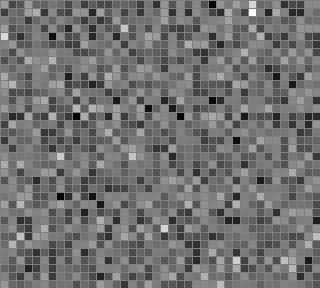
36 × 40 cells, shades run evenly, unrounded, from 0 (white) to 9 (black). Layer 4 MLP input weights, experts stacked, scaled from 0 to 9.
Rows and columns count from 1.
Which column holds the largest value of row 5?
7
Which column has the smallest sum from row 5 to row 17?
1
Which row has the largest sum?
15
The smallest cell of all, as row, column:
2, 32
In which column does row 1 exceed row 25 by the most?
27
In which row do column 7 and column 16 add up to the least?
4
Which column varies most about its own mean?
30
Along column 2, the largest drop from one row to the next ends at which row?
16
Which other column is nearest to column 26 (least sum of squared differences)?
20
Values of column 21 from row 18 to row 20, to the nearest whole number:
5 7 4
